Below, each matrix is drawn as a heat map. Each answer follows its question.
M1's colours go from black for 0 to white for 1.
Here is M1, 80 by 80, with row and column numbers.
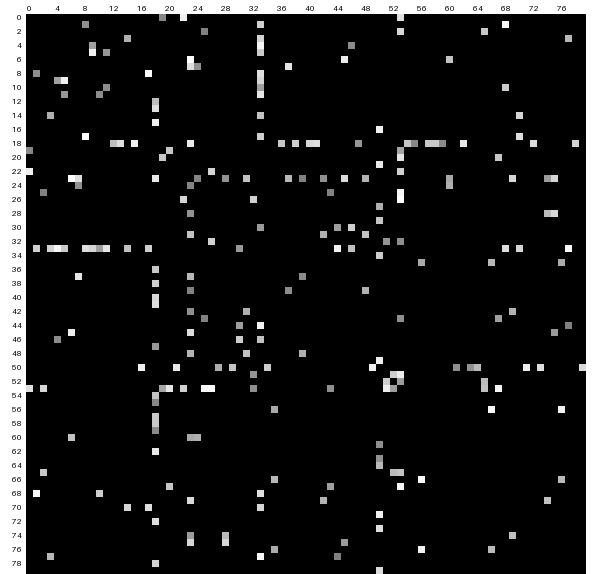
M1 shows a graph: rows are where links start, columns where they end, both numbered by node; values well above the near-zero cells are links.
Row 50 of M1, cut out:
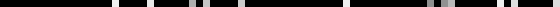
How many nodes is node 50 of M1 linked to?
12
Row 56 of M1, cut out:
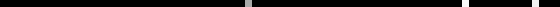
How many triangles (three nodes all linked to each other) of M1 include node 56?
3
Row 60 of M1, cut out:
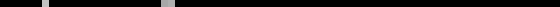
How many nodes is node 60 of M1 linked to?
3
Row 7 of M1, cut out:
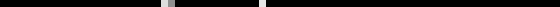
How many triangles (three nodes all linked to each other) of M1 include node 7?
2
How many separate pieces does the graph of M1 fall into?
5
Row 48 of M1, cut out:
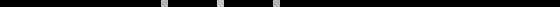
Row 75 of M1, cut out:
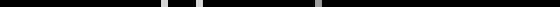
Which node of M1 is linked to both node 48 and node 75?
node 23
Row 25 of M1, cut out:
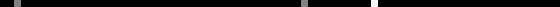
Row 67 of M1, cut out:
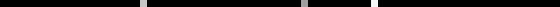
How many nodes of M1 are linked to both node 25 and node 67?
2
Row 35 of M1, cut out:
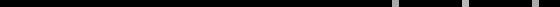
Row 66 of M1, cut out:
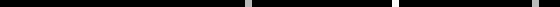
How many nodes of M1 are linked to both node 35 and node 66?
2
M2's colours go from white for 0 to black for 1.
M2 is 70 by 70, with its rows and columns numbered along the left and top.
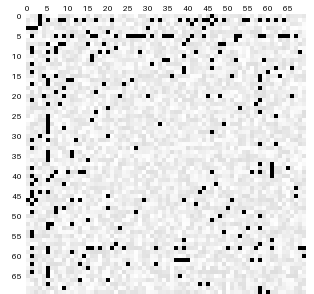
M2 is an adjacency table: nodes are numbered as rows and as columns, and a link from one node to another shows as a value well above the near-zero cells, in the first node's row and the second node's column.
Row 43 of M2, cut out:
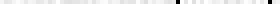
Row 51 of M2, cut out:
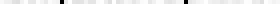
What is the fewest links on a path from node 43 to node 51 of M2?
5
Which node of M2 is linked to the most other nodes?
node 5
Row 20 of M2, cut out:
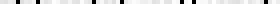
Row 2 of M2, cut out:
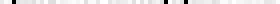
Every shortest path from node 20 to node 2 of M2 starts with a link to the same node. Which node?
node 30
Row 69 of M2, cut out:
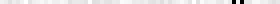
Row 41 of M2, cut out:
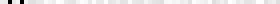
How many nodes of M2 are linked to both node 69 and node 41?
0
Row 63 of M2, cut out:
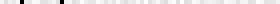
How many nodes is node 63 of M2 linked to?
2
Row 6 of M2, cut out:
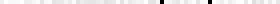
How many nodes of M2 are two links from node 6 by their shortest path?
4
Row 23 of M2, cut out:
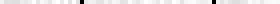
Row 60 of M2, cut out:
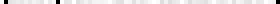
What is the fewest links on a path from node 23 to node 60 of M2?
4
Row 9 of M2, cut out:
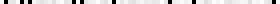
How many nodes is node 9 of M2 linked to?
9
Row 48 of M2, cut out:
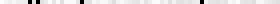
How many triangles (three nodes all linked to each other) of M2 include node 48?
2
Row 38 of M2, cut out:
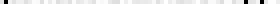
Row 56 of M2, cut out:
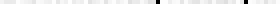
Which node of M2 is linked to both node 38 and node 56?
node 61
